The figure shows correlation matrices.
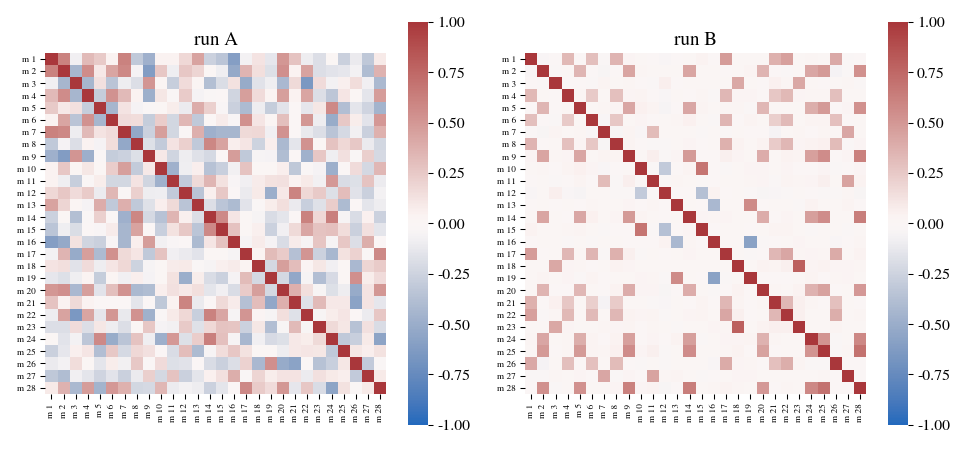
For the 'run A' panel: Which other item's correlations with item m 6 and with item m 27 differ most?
m 2
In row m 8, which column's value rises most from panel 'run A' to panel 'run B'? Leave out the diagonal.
m 1
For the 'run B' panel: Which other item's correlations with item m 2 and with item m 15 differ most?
m 10
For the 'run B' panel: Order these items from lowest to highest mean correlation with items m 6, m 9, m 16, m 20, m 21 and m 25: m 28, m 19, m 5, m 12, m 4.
m 19, m 12, m 4, m 5, m 28
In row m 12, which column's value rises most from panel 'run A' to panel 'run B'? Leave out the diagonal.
m 19
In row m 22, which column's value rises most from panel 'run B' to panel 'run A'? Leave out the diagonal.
m 14
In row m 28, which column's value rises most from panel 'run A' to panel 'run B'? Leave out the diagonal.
m 24
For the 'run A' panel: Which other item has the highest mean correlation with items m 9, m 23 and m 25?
m 16
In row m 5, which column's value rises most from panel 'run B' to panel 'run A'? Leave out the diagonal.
m 13
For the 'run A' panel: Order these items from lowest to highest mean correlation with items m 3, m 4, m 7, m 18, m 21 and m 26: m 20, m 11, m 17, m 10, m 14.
m 14, m 11, m 17, m 10, m 20
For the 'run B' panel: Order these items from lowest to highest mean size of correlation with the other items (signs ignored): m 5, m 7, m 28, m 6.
m 7, m 6, m 5, m 28
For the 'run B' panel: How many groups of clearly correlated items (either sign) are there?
6
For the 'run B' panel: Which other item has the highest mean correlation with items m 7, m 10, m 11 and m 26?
m 27
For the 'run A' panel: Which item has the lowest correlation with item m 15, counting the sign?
m 7
